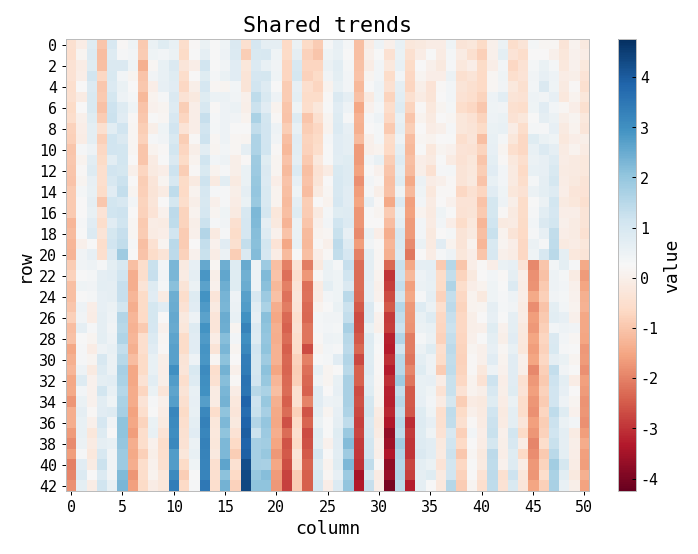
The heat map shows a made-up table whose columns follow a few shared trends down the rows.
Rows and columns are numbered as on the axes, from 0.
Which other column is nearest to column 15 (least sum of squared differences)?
19
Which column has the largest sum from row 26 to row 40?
17
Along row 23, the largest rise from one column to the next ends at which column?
32
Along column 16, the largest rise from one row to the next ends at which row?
21
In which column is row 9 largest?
18
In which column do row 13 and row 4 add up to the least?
28
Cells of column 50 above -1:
21
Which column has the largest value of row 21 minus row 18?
15
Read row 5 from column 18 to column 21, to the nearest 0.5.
1.5 1 0.5 -1
